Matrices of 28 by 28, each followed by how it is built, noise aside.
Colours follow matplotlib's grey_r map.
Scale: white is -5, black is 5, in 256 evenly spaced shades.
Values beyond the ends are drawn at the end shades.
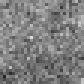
smooth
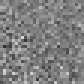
lower triangular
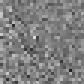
lower triangular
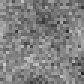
smooth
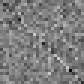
diagonal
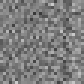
repeating rows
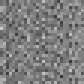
repeating rows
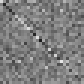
diagonal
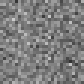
repeating rows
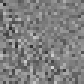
lower triangular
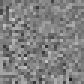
lower triangular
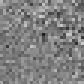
upper triangular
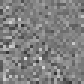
lower triangular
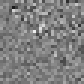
upper triangular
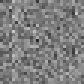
repeating rows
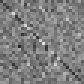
diagonal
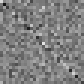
diagonal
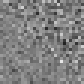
upper triangular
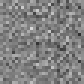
repeating rows
